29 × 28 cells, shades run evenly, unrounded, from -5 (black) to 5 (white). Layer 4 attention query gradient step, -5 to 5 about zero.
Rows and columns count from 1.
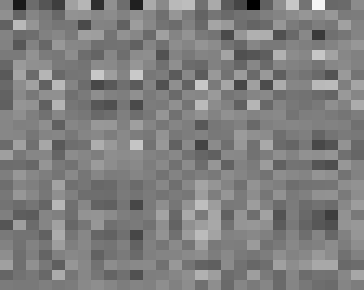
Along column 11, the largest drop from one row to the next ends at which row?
9
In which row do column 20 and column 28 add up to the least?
1
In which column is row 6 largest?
25
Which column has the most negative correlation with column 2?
7
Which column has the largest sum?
17
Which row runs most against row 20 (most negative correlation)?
29
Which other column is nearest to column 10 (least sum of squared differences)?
24
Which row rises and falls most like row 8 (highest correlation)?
15
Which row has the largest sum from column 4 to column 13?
8
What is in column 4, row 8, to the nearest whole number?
2
